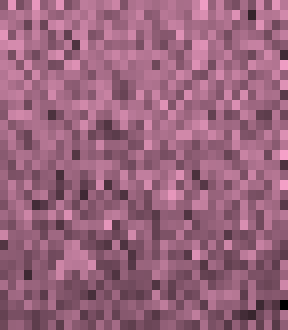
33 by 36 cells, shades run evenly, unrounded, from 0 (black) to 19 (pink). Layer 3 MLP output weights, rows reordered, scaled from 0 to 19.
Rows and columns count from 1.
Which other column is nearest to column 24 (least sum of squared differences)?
18
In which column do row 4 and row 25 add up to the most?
10
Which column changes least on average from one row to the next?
28
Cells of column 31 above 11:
19
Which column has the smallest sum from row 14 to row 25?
8
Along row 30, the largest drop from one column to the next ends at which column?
31
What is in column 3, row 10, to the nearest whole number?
15
